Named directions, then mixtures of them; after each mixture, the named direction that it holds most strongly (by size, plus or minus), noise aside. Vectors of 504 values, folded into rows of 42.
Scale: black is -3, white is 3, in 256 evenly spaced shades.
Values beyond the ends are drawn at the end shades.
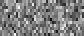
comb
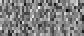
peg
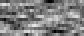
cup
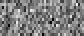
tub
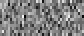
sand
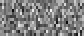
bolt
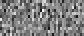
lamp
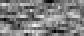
cup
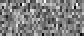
tub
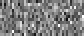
sand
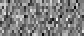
tub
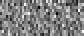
peg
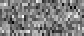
sand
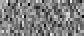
sand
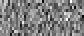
sand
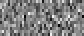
sand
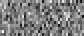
sand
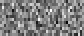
bolt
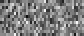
comb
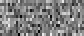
tub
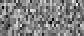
tub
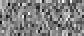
sand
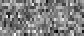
comb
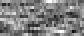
cup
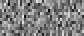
sand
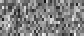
tub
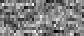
cup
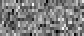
comb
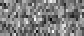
comb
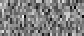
sand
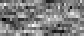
cup
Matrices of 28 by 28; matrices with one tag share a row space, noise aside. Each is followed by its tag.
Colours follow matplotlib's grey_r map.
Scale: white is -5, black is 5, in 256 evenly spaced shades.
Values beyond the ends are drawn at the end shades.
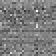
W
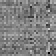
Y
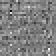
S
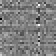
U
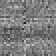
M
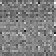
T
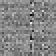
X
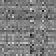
X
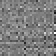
T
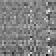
Y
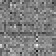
W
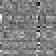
U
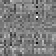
W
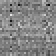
S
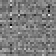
S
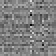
X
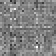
W
